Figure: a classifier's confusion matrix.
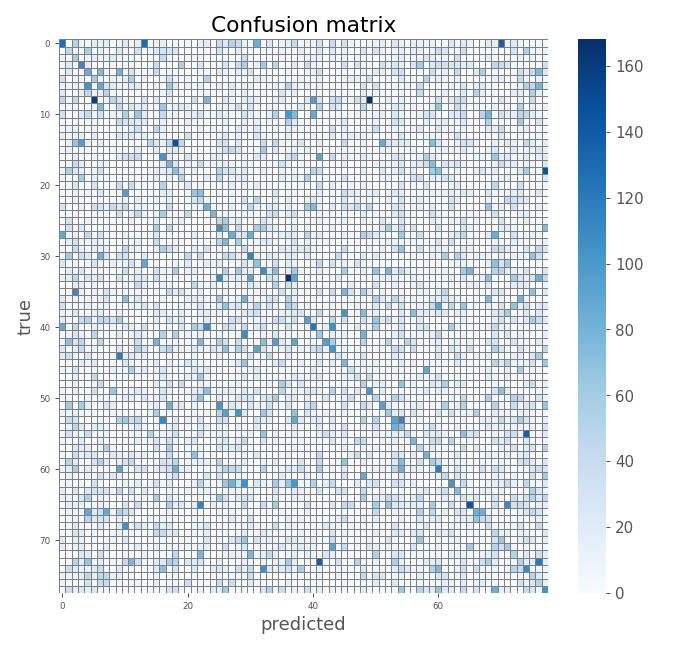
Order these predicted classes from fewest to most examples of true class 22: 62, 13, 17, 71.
13, 17, 62, 71
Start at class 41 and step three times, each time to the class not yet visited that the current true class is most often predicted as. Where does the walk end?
53
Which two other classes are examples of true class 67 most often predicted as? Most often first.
66, 4
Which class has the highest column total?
54
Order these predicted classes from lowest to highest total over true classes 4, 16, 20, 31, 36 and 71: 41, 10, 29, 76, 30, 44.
44, 30, 76, 10, 29, 41
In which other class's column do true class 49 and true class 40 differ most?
0
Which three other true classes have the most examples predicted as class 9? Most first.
44, 60, 4
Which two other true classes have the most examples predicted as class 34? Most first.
42, 32
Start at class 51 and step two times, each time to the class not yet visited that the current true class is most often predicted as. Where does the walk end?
26
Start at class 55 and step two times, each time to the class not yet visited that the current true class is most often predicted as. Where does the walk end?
32
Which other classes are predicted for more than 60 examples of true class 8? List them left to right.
5, 23, 40, 49
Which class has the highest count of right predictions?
65
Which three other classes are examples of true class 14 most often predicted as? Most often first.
18, 3, 51
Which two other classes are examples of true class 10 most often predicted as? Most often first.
36, 40
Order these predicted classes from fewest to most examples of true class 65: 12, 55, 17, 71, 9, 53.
9, 55, 53, 12, 17, 71
